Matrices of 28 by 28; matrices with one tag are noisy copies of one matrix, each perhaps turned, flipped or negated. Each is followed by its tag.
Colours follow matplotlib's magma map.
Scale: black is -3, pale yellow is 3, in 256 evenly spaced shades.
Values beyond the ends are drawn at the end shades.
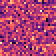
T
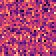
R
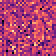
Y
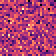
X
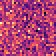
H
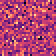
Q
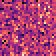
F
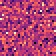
R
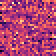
F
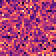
T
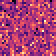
F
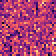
T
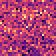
H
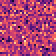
R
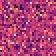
Q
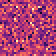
Q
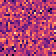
R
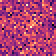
X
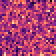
F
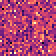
Y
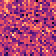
R
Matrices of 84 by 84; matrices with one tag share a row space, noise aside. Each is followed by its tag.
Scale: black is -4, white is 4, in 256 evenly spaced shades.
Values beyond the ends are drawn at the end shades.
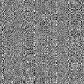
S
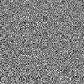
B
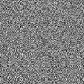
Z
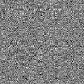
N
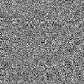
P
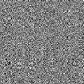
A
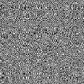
B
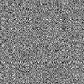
B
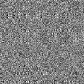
B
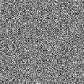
B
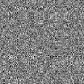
N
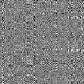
S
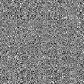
Z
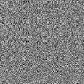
B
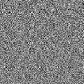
A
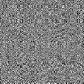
Z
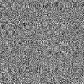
B
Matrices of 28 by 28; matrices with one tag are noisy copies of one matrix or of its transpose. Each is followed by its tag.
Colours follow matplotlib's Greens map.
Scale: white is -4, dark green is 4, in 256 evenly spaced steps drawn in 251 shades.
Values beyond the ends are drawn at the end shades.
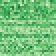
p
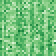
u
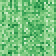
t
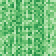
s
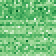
p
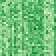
t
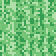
u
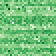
u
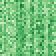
u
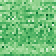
t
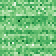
u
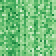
p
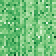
p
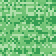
u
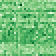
t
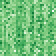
u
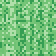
u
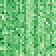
p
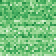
p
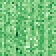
u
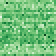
t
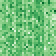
s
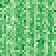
u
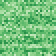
u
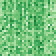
s
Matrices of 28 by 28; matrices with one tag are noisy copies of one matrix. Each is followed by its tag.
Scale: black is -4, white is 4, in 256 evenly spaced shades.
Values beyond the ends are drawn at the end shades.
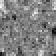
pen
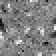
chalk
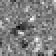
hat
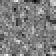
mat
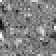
chalk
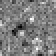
hat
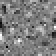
chalk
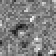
hat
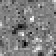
hat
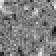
pen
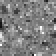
chalk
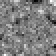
mat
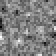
chalk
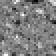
mat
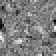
chalk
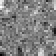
pen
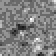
hat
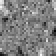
pen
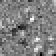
hat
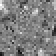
pen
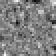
mat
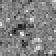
hat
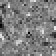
chalk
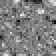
mat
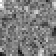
pen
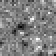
hat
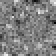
mat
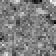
mat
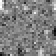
pen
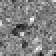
hat
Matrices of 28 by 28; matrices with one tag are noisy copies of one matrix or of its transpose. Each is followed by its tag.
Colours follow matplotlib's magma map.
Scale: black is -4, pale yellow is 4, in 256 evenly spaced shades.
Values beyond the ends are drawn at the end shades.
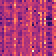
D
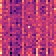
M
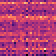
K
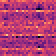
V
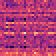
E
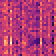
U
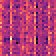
V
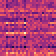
E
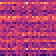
K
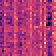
D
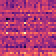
E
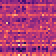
D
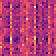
V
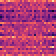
M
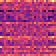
M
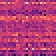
K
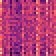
M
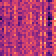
D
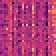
E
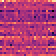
M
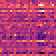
U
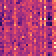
D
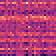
K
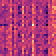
E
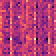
V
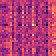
E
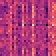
E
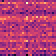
K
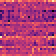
M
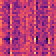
V
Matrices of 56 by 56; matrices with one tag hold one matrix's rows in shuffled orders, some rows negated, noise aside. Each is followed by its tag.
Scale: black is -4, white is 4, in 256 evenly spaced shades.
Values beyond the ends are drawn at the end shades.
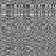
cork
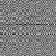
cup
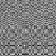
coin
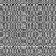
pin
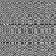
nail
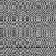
cup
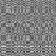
cork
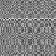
nail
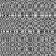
nail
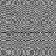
cork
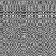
pin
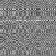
cup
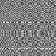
nail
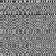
cup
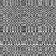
pin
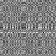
pin
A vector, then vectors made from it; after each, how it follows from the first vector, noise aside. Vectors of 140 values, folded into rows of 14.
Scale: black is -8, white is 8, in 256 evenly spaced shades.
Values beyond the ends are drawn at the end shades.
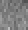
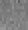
reversed, negated, shrunk.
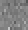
partly zeroed.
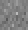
wrapped around, partly zeroed.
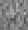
wrapped around.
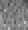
copied.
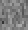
wrapped around, negated.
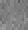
reversed, negated, shrunk.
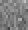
negated.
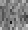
wrapped around, negated, scaled up.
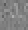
wrapped around, partly zeroed.
